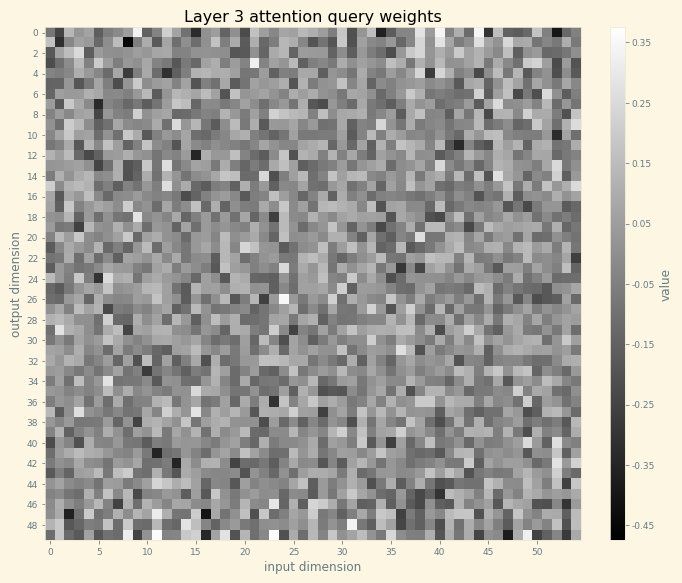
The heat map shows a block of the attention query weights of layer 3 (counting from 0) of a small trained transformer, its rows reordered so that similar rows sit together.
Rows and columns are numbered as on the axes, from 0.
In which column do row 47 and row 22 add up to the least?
16
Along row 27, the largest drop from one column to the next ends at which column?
6
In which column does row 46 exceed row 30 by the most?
27
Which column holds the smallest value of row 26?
22
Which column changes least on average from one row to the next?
32
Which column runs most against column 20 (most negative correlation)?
40
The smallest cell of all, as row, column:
1, 8
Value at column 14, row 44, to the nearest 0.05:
0.15
